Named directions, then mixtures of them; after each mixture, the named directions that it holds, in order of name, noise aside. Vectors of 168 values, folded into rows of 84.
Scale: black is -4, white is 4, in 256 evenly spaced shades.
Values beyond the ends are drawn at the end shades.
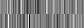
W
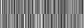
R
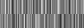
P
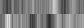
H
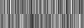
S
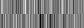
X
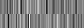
W.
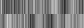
H, R.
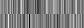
W.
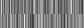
R, S.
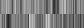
H, W, X.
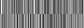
R, X.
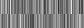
R, S.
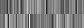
H, W.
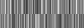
P, W.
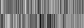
H, X.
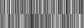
S.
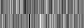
W, X.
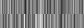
P, R, X.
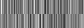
R, X.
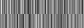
R, W.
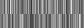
S.
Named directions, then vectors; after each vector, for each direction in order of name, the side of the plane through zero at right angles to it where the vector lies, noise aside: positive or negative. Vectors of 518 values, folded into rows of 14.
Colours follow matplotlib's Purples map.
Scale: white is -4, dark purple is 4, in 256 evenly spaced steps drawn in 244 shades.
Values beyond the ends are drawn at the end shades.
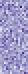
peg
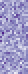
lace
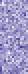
negative, negative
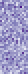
positive, positive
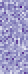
positive, positive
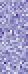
positive, negative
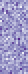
negative, negative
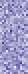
negative, positive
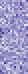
positive, negative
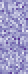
negative, negative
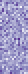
negative, negative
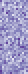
negative, negative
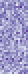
positive, positive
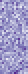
negative, negative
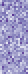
positive, positive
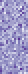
negative, negative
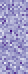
negative, positive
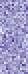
negative, positive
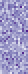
positive, positive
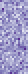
negative, negative
